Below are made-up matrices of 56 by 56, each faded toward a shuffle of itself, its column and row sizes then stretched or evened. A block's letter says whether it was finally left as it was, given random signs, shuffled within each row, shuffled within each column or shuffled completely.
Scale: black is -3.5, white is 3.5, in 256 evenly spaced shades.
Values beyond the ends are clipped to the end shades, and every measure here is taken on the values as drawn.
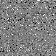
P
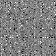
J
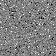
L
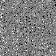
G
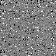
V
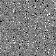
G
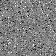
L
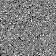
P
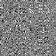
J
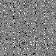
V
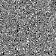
G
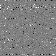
P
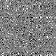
J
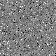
L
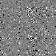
V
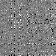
V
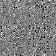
V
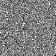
G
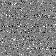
P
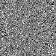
G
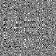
J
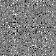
V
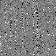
G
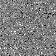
P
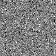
G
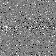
P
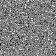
L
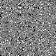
V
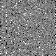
G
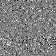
P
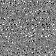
P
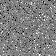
L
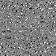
P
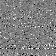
P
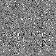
V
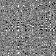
J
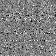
P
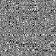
J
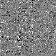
V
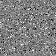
P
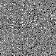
V
